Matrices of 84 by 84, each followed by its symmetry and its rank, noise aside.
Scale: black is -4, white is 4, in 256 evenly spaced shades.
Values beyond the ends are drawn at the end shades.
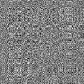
no symmetry, rank six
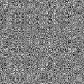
no symmetry, rank six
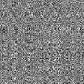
no symmetry, rank seven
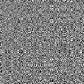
antisymmetric, rank eight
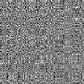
antisymmetric, rank six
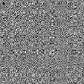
symmetric, rank eight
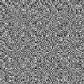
antisymmetric, rank six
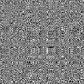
antisymmetric, rank eight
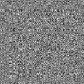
no symmetry, rank eight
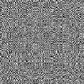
antisymmetric, rank eight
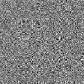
no symmetry, rank eight
